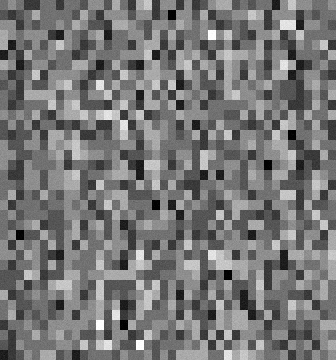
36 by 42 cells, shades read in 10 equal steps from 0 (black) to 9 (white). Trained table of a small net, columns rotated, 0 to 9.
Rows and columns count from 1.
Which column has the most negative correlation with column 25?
37
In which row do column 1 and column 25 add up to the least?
13
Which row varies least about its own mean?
15
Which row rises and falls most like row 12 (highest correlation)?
35
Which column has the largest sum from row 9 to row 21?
10
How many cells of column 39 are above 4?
14
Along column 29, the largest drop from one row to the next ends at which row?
28
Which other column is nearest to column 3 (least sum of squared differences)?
38
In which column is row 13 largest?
16
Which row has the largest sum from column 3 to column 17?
12
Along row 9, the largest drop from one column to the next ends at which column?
23
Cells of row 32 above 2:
35
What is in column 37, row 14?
0
